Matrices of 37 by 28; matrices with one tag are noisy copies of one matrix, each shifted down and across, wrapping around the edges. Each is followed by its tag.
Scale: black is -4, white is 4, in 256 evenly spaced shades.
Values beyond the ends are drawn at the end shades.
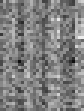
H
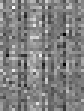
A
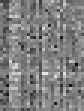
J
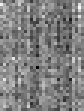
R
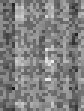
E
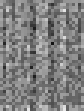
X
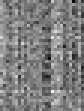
J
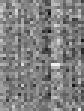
J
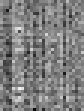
J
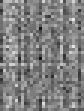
A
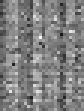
H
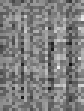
X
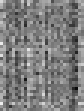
J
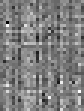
A
